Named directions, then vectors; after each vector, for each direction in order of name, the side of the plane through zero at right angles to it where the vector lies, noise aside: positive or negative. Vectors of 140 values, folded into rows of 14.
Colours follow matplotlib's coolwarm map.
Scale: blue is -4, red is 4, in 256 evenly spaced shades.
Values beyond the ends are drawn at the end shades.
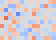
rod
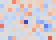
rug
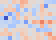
negative, positive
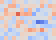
negative, positive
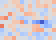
positive, positive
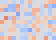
positive, negative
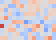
positive, positive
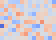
negative, negative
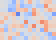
positive, negative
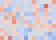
positive, negative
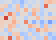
positive, negative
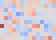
positive, positive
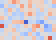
positive, positive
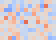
positive, negative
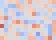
positive, positive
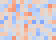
negative, positive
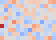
positive, positive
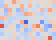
positive, positive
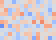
negative, negative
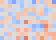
negative, negative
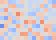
negative, negative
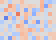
negative, positive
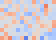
positive, negative
